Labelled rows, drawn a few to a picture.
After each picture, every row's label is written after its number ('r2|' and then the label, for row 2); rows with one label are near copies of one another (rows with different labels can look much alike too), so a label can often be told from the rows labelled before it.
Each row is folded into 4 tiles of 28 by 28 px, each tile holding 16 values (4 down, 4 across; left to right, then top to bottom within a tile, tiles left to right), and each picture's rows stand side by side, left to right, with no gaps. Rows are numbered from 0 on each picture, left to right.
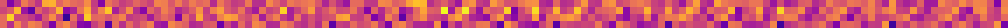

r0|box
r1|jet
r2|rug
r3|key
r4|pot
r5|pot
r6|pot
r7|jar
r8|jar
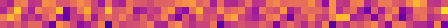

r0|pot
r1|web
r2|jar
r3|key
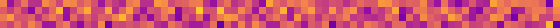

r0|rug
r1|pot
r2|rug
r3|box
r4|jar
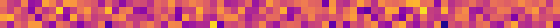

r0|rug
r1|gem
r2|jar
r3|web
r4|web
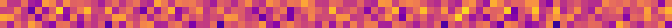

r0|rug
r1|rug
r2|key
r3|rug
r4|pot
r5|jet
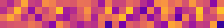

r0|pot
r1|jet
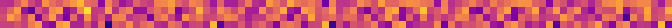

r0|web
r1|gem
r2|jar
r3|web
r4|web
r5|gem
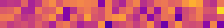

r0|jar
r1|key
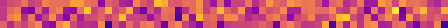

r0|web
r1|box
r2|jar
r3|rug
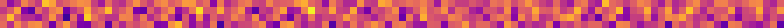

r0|box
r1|web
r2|web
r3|box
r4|gem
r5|pot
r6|pot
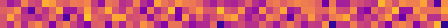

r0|box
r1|rug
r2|jar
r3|jar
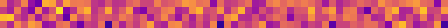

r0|rug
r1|web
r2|jet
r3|web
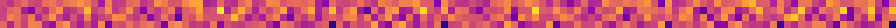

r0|web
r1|key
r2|pot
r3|web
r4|gem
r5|jar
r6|web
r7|pot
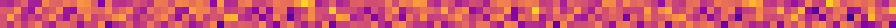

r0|jar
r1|jar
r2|key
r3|key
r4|gem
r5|jet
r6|key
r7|box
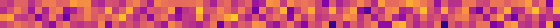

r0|key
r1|pot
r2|rug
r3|web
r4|web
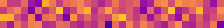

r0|rug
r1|rug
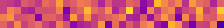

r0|gem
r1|jet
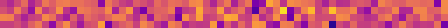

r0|jar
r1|gem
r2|rug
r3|jar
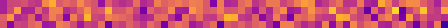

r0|jet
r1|jar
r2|key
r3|rug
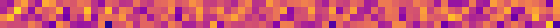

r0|pot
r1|gem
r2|pot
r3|jet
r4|jar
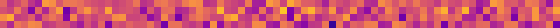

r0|rug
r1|key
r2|rug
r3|jet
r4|jet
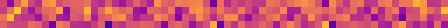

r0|pot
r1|jar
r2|jar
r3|key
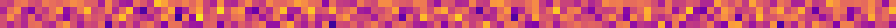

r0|web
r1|box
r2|web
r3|box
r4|box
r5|gem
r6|jet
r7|box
